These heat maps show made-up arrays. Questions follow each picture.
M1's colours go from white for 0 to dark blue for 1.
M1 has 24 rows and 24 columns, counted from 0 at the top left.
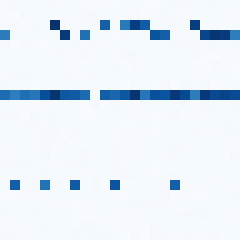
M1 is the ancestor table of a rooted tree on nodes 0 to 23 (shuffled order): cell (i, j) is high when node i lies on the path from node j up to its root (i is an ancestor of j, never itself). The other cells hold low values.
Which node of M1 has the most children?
3
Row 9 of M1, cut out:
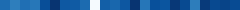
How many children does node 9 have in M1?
3
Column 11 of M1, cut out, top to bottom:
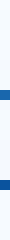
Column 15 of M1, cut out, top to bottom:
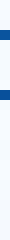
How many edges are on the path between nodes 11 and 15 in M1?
4
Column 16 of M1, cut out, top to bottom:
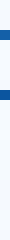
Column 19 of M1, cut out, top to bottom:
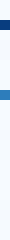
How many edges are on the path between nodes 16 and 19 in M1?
4
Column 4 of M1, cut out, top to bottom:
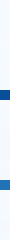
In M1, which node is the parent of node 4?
18
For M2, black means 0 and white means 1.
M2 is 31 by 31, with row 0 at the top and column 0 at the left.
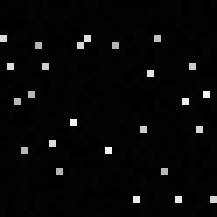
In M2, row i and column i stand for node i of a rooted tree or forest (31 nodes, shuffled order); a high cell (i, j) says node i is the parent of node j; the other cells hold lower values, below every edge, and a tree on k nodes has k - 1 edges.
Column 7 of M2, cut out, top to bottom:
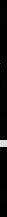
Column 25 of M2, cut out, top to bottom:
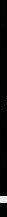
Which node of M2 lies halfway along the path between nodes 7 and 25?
18
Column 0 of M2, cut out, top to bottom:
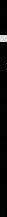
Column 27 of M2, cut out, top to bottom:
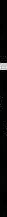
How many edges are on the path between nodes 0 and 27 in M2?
4
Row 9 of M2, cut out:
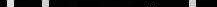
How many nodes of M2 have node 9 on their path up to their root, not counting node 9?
9
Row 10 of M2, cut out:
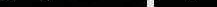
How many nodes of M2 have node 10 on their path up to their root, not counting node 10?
3
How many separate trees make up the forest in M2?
6
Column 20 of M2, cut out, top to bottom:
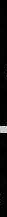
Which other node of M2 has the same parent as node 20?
28
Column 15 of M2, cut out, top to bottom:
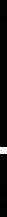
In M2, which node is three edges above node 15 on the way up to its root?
17
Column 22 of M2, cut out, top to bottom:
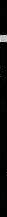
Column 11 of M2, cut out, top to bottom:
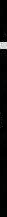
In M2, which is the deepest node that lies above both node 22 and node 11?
6
